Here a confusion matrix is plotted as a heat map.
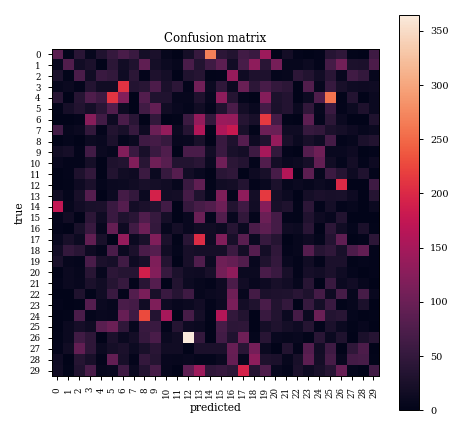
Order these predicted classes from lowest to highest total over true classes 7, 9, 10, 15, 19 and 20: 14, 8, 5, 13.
14, 5, 8, 13
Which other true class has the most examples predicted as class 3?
6
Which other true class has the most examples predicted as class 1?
18
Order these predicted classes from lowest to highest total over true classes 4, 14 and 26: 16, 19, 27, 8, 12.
27, 16, 8, 19, 12
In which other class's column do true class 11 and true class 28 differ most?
21
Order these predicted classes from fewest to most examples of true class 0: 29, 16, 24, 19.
24, 16, 29, 19
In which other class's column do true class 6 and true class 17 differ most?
19
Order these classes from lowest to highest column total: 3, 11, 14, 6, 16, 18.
11, 14, 18, 3, 6, 16
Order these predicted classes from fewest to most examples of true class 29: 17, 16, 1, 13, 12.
1, 16, 12, 13, 17
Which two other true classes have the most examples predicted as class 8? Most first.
24, 20
